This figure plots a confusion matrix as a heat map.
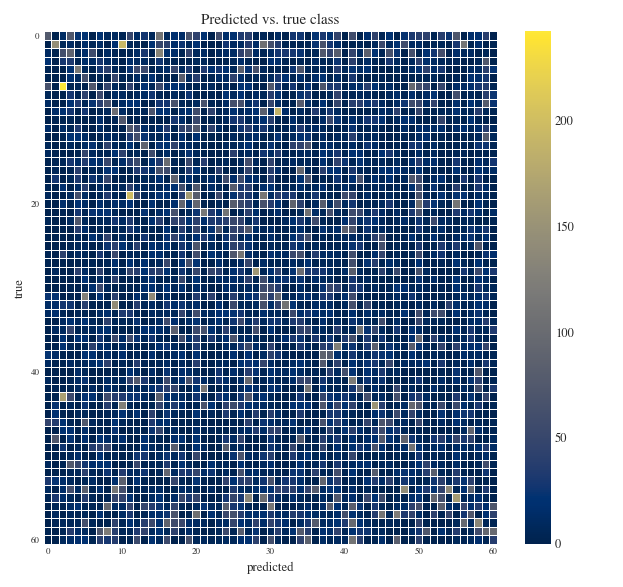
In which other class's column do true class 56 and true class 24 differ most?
30
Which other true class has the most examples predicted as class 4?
22
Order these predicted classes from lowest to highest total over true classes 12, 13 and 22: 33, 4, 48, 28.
48, 28, 33, 4
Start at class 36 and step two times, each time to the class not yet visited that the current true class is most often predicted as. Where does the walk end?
26
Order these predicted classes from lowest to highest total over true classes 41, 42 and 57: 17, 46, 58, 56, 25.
46, 56, 25, 58, 17
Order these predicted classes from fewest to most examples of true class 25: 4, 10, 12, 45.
4, 10, 12, 45
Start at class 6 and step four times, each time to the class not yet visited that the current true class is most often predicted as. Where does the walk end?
34
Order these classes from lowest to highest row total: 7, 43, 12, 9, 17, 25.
12, 7, 25, 17, 9, 43
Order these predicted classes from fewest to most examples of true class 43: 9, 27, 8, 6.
6, 9, 8, 27
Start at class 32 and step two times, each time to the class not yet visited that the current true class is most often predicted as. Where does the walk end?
31
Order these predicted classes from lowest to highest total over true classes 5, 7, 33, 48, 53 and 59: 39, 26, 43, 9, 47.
47, 43, 9, 39, 26
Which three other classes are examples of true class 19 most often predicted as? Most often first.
11, 29, 20
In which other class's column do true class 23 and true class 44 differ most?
10
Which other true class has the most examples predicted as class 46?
2
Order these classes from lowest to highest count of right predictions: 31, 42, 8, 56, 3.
3, 56, 8, 42, 31
